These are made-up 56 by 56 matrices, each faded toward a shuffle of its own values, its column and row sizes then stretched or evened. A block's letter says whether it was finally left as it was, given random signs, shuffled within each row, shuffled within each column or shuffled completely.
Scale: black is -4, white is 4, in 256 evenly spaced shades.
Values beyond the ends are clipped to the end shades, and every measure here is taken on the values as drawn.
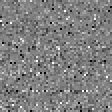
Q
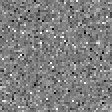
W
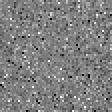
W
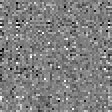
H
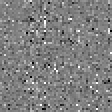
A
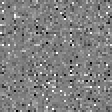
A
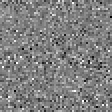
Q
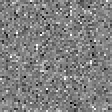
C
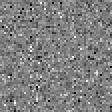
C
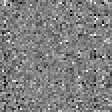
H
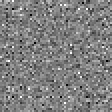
A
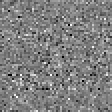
Q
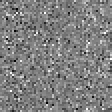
C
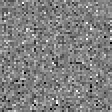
C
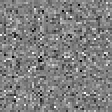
H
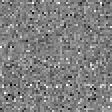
Q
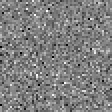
W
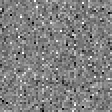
C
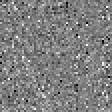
C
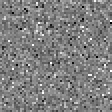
W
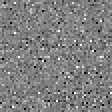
Q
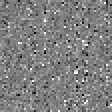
C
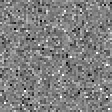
W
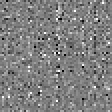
H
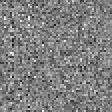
C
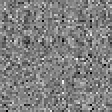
H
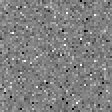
W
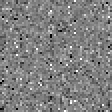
C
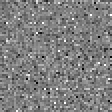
Q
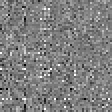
H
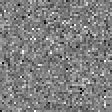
W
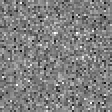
C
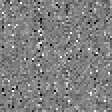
C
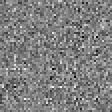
A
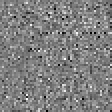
H
